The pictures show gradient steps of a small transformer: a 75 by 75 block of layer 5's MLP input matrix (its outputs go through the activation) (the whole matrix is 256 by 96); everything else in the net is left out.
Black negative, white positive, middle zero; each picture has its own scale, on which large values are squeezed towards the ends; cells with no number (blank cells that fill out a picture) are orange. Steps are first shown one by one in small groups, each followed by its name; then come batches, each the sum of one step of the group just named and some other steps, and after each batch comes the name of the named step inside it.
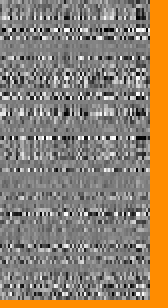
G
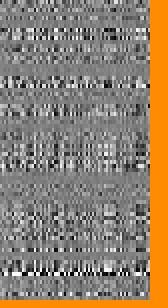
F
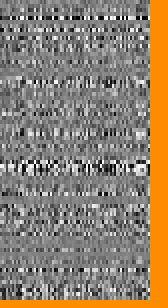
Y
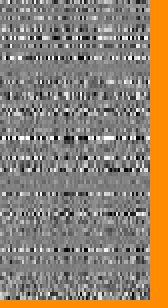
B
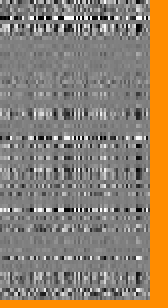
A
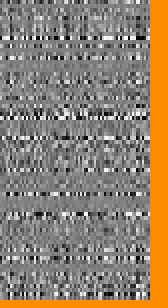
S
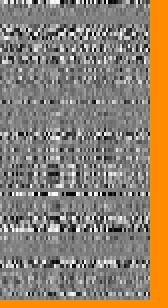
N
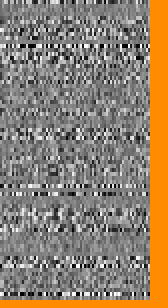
N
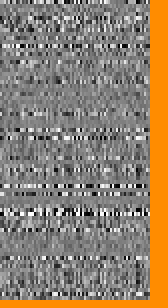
A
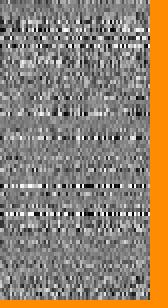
G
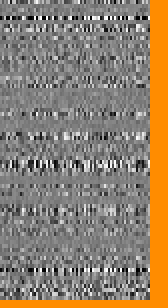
Y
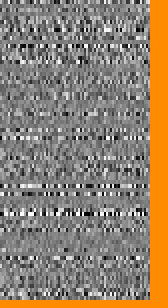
B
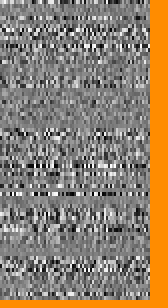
N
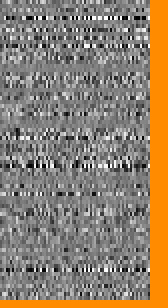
B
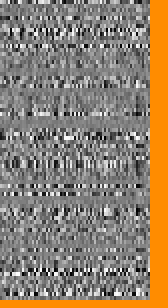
F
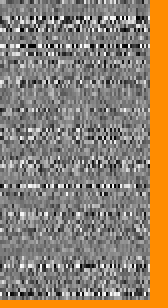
Y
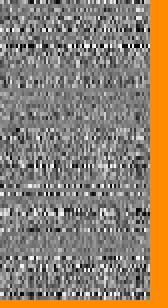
A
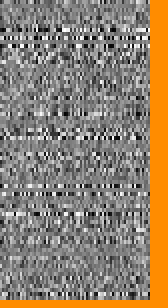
G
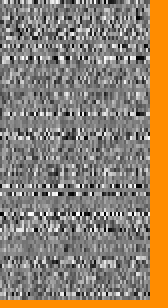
N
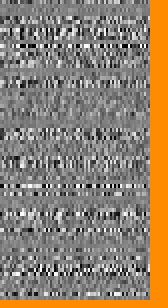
F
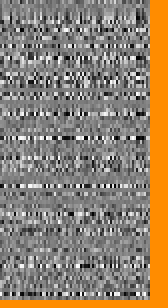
G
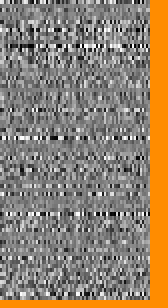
B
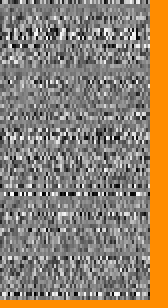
S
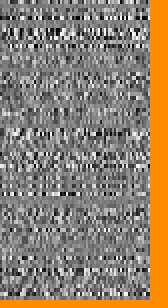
Y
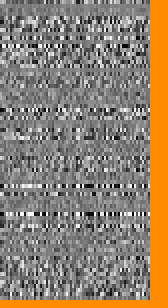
S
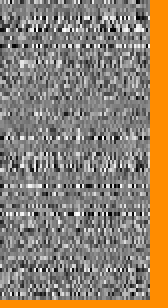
G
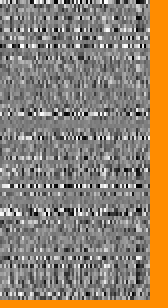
B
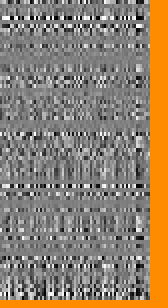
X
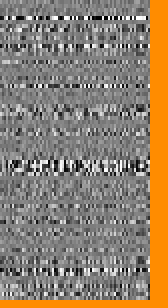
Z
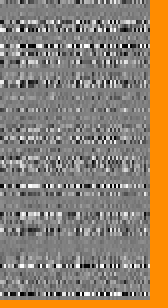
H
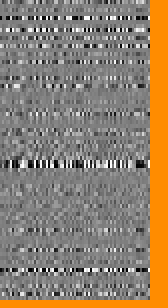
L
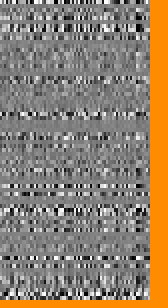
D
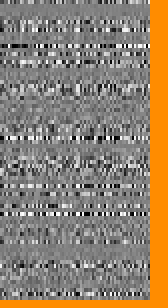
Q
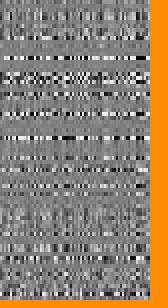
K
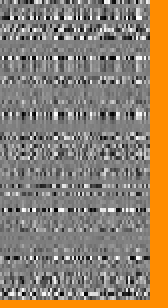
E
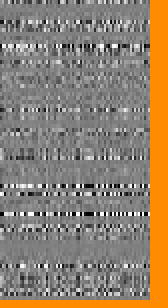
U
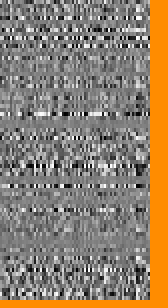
E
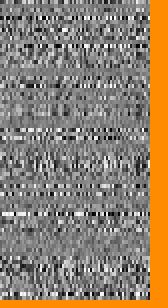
Z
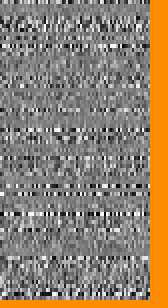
U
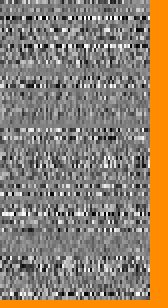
E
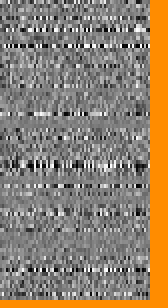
L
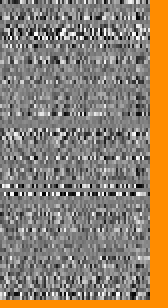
X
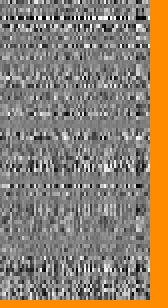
X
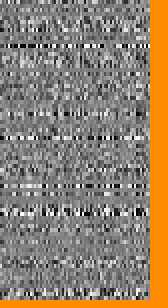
Q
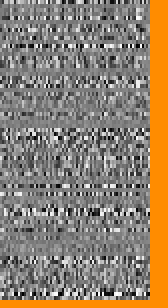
E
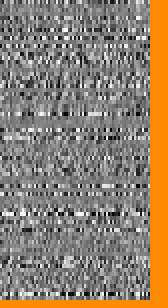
E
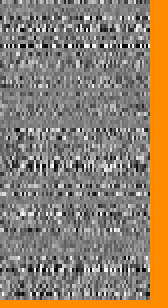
Z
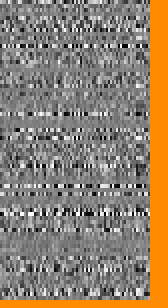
U
